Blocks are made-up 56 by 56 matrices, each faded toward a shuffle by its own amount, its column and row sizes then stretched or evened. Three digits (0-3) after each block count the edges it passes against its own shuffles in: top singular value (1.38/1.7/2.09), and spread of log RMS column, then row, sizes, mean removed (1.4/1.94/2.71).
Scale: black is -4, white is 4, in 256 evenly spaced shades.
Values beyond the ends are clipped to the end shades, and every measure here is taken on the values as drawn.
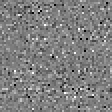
0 0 1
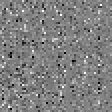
1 2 0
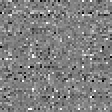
2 1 2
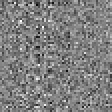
2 2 1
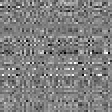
3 0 3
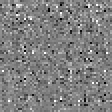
0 1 2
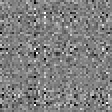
2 2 2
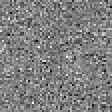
2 0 0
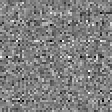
2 1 2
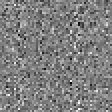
2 2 0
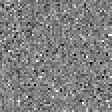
0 0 1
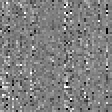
0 3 0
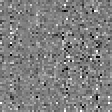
0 2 1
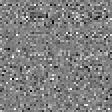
2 0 2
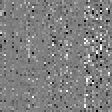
0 3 0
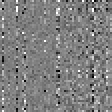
3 3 1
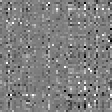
3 3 1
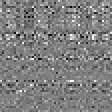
3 0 3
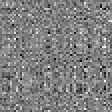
3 2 1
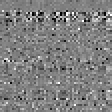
3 0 3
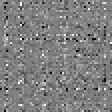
0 2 2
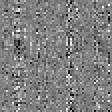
2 3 0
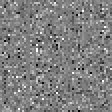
0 2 0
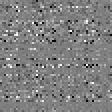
0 2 3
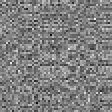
3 0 1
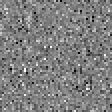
1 0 0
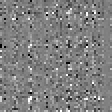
0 3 2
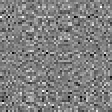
3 1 2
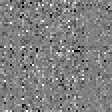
0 2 1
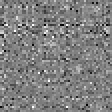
3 1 2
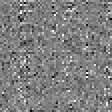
2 2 0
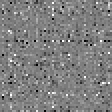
0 2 2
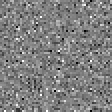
1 1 1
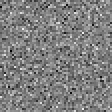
1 0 0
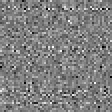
2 0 2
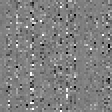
1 3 0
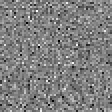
1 0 0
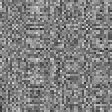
3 1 1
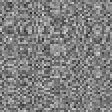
3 1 1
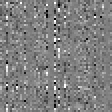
1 3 0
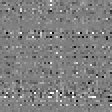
1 1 3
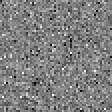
0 1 0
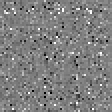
0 1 1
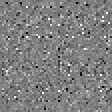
0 1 1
